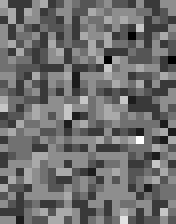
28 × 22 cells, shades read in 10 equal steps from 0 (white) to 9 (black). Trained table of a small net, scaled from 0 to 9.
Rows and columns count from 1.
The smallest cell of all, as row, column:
18, 18
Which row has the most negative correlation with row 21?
26
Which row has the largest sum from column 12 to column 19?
17
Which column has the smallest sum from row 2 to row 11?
12
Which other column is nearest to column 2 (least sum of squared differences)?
4
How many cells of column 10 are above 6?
9
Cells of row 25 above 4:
10
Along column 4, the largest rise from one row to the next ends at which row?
24
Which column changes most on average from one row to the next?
21
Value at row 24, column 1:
3
